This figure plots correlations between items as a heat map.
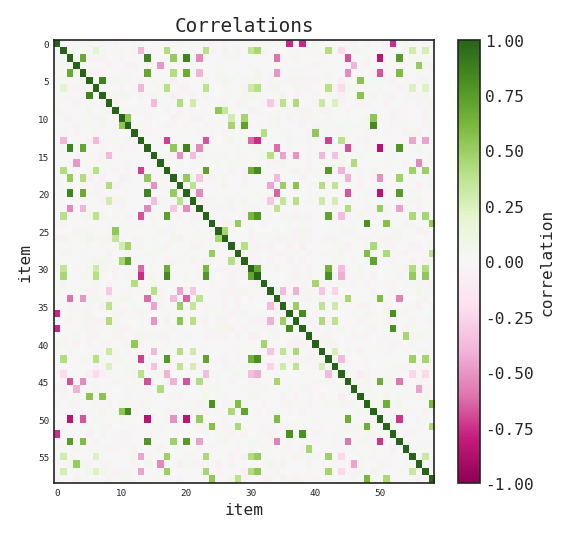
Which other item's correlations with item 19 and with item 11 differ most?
49
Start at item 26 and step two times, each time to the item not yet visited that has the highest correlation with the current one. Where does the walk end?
9
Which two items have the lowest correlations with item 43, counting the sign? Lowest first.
15, 33
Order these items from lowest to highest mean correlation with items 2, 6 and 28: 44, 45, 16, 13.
45, 13, 44, 16
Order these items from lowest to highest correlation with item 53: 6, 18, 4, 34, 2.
34, 6, 18, 4, 2
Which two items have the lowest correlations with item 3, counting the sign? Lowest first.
16, 46
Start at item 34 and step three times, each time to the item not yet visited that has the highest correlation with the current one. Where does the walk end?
22
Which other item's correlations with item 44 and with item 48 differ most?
24
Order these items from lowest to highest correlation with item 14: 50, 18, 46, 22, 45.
50, 45, 22, 46, 18
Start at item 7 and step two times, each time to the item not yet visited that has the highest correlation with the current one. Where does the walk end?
47
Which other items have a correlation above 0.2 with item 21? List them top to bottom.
8, 19, 35, 37, 41, 43
